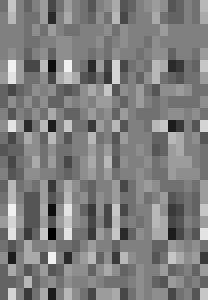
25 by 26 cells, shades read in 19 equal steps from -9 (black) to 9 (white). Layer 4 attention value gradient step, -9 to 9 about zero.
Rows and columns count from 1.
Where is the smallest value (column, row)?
7, 20
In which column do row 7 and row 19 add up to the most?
2
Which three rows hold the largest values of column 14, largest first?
8, 14, 23
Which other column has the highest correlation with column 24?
5
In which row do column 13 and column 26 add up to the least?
22
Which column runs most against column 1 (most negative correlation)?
18
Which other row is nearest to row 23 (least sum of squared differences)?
17
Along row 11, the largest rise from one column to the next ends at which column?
26
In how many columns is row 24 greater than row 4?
7
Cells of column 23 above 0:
9
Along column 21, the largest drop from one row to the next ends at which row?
12
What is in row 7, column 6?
1
